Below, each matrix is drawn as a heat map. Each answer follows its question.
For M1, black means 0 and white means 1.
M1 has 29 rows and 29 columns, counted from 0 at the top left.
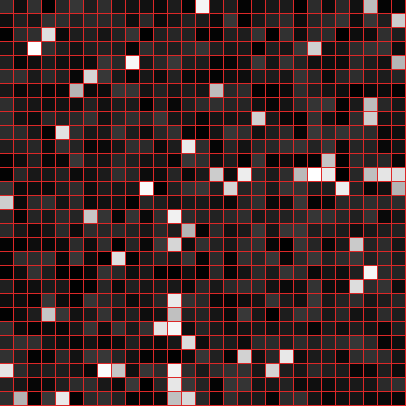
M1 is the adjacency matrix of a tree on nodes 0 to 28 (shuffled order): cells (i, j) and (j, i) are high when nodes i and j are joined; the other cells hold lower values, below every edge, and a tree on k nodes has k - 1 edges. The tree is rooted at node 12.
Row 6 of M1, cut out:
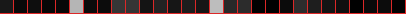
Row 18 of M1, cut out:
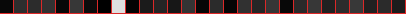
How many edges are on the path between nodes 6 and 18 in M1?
5
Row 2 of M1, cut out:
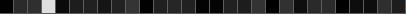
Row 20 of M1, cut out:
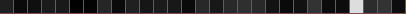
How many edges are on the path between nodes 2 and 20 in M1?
6
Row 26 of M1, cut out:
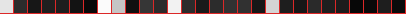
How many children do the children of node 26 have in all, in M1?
2
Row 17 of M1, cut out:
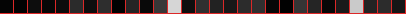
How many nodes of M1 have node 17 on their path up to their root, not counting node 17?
2
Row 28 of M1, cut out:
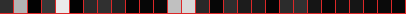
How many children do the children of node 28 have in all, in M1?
4
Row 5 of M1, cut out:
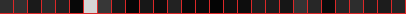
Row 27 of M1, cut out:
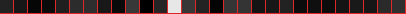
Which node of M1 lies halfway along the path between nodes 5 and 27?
15
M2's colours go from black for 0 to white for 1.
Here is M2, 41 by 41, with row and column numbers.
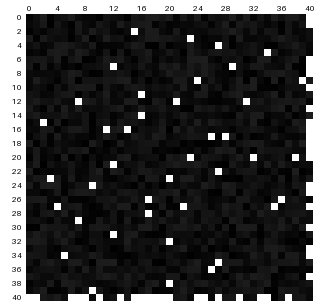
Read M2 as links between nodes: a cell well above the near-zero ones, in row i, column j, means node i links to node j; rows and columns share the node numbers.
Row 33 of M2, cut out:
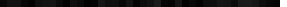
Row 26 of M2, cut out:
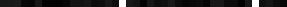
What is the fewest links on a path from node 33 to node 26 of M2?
3
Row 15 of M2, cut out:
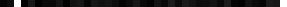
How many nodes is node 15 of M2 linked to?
2
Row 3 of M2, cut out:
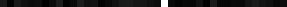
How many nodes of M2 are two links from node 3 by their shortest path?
1
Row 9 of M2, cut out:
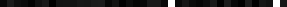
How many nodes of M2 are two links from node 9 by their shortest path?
1
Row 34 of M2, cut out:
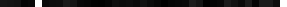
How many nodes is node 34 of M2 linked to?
2
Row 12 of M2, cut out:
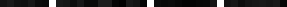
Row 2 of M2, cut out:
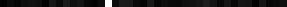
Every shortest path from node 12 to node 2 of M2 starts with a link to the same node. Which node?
node 7
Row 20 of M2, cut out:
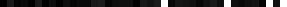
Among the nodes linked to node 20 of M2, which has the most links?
node 40
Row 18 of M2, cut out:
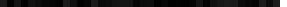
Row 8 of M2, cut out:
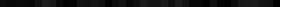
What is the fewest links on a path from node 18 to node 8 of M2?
2
